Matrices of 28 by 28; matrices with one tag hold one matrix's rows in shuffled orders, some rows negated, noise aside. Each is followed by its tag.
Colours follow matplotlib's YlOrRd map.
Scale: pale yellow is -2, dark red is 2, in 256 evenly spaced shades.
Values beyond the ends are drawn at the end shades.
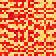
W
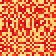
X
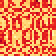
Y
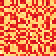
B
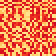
Y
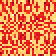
X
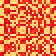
B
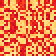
B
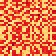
Y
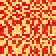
Y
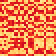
W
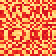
Y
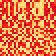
X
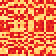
W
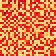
X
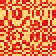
Y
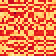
W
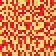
X
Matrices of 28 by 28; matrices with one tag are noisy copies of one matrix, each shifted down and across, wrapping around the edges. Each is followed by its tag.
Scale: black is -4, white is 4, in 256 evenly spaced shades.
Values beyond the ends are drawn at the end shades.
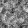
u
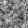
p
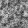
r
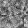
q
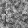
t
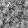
r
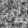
r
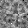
t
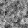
r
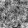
r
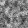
u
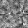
q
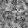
t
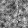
p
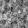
r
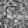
q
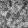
u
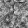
q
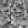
q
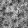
r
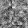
q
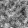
p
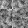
t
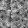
t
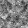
u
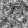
u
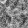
u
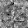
q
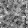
t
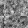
t
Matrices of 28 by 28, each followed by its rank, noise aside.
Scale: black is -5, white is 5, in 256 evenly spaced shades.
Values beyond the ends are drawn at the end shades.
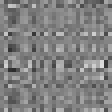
two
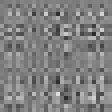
two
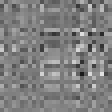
two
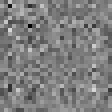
five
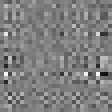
two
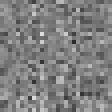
four
